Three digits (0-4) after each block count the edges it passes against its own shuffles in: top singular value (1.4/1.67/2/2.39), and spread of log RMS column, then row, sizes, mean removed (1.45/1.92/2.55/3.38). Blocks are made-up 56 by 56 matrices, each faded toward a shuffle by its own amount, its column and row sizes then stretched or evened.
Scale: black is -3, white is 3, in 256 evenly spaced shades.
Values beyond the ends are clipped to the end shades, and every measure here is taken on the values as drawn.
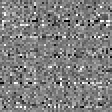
0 1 3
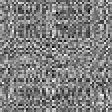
4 2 1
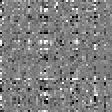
3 3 2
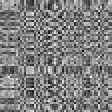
4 3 0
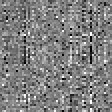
3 3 0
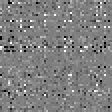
1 2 3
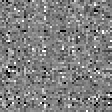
1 2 2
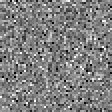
2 0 0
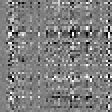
4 4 3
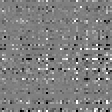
3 2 4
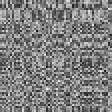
4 0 0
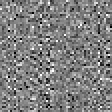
3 2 0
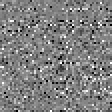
2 0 2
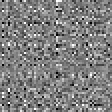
4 3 3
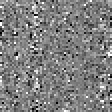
0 3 0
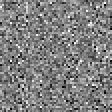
0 2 0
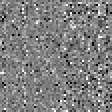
2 2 1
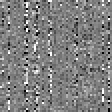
0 4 0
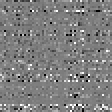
1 2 4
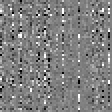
2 4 1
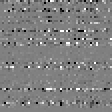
1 1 4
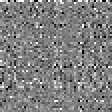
3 2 3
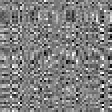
4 3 0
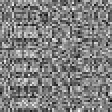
4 2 0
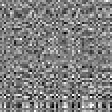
4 2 3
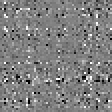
0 3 3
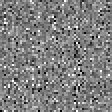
1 2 0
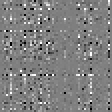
3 4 3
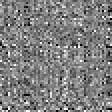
3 1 2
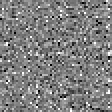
2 1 0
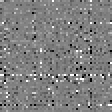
1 2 3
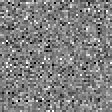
0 1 1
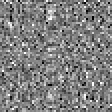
3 1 0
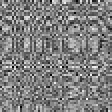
4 0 3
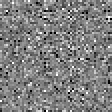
2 2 1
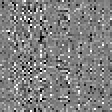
3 3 0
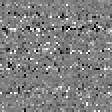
1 0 3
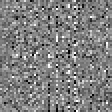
1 3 1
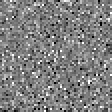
0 0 0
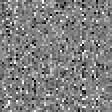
2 2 0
